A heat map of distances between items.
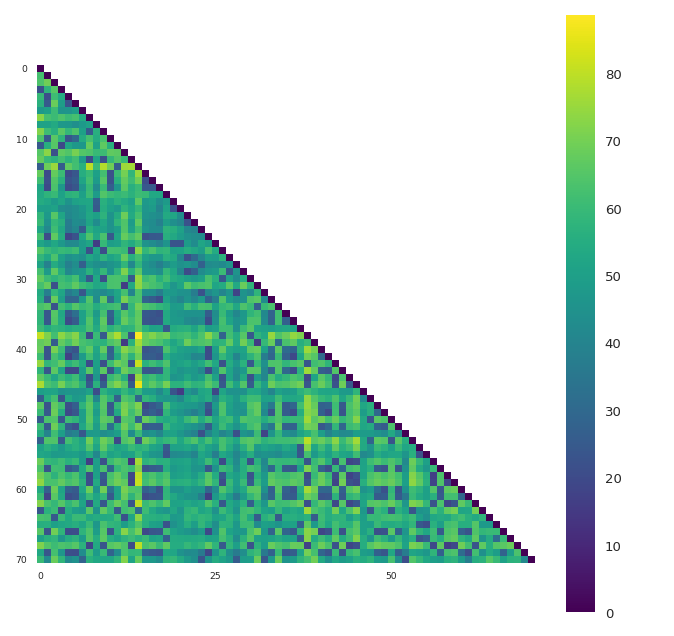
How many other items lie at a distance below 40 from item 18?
5
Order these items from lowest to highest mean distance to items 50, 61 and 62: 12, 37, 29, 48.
48, 29, 37, 12
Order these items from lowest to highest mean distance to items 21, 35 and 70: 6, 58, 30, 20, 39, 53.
6, 20, 30, 58, 53, 39
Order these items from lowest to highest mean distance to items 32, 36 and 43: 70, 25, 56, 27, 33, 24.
24, 33, 70, 25, 27, 56
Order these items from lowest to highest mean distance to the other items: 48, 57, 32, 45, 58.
32, 57, 48, 58, 45
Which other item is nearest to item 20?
46
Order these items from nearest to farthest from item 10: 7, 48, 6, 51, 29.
48, 51, 29, 6, 7
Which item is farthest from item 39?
14
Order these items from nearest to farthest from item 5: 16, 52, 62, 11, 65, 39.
16, 52, 11, 65, 62, 39
